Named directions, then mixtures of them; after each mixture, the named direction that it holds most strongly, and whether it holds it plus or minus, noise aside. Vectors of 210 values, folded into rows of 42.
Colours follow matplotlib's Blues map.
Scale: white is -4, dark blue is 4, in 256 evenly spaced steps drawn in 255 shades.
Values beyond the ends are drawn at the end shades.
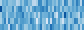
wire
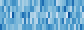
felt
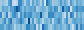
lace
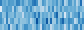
wire, minus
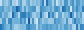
lace, plus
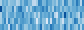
wire, plus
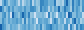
felt, plus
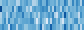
wire, plus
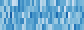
felt, minus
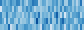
wire, minus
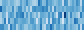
wire, plus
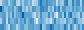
wire, plus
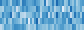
lace, minus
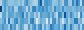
wire, plus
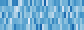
lace, minus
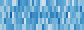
felt, minus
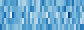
felt, plus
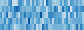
lace, plus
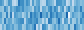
felt, minus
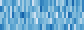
felt, plus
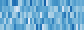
lace, minus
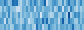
lace, minus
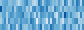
wire, plus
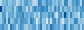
wire, plus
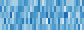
felt, minus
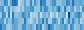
felt, plus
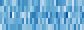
felt, minus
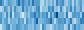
felt, minus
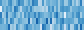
wire, minus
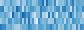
felt, plus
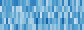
wire, minus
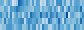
felt, minus
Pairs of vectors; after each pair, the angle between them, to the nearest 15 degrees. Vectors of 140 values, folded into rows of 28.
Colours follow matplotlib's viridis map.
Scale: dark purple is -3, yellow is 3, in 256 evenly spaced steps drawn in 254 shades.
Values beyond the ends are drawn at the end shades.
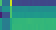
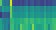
15 degrees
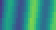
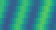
135 degrees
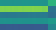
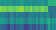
15 degrees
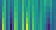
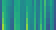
45 degrees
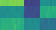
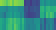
15 degrees
